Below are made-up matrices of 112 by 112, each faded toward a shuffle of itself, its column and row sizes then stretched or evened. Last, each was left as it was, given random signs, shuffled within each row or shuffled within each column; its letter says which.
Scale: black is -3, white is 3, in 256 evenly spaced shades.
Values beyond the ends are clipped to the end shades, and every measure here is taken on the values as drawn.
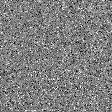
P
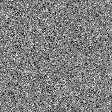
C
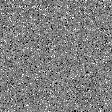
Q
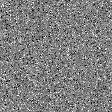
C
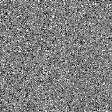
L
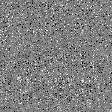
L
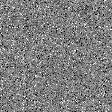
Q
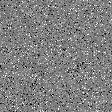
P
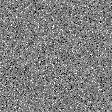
C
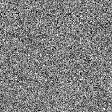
L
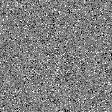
Q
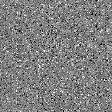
L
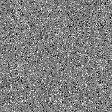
L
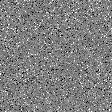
P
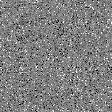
L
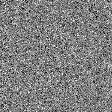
C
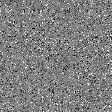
L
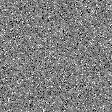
C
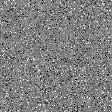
Q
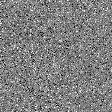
C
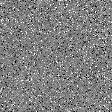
Q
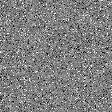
Q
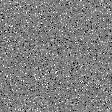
P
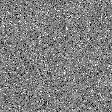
C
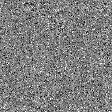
Q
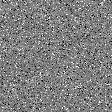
P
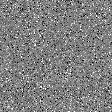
Q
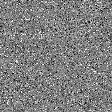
Q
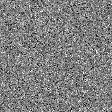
C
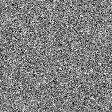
P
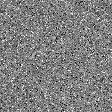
C
